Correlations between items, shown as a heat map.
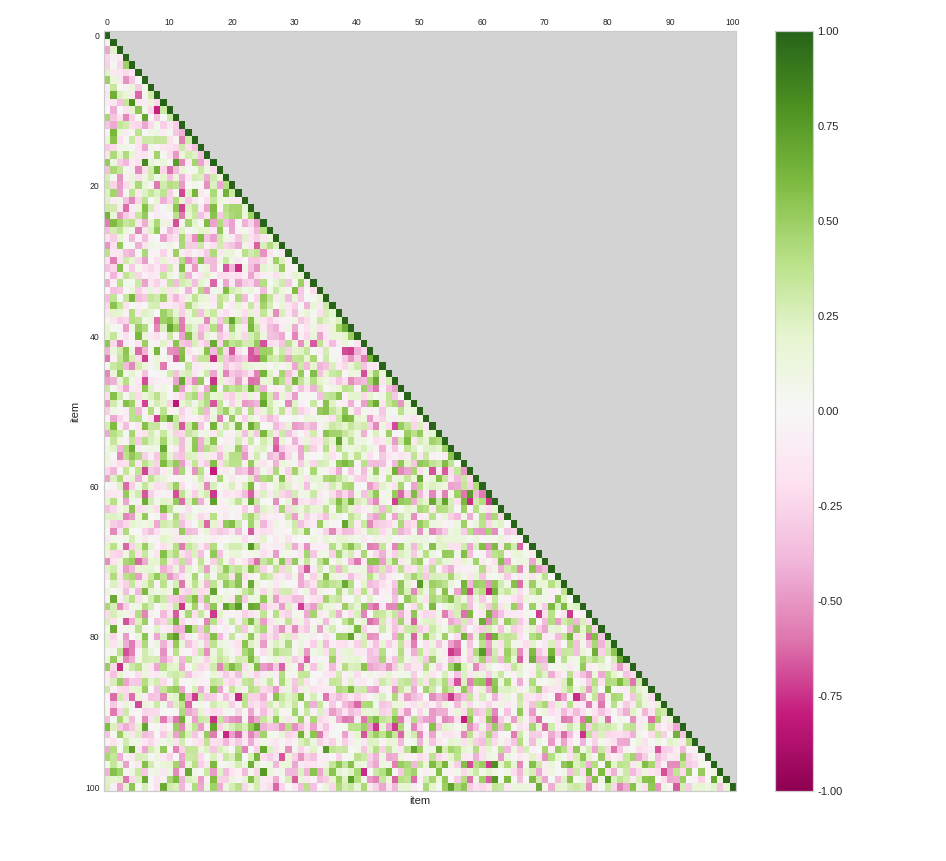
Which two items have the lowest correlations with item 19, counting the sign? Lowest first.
93, 31
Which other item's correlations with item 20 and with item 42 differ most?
38
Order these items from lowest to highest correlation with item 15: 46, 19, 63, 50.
63, 19, 50, 46
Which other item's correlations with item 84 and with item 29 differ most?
56
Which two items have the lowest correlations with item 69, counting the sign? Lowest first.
77, 91
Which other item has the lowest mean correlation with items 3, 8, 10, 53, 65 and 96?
88
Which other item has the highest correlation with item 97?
62
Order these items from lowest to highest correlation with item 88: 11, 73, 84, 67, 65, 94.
73, 84, 67, 65, 94, 11
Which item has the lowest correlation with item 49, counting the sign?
11
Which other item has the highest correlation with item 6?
17
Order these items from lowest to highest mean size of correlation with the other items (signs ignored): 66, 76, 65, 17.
65, 66, 76, 17
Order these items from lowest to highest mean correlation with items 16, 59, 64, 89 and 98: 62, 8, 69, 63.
69, 63, 62, 8
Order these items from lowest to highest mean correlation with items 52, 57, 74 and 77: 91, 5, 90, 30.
91, 90, 30, 5
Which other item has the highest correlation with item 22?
81
